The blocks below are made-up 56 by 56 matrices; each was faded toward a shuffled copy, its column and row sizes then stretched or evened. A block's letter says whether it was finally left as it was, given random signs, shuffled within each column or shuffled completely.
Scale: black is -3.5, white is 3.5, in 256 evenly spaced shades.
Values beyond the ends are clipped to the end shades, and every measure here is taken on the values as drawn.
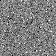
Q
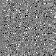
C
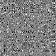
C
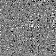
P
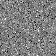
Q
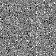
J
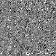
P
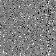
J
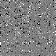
C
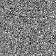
P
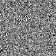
P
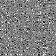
C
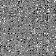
P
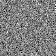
J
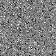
J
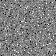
Q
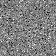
Q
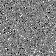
Q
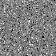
J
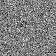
Q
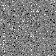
P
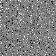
J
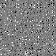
C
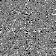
P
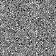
J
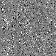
J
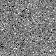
Q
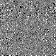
P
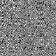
C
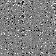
P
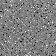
Q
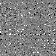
P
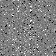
J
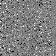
J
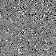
P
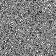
Q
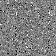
J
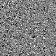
J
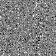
J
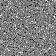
Q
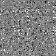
P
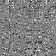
C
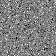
Q
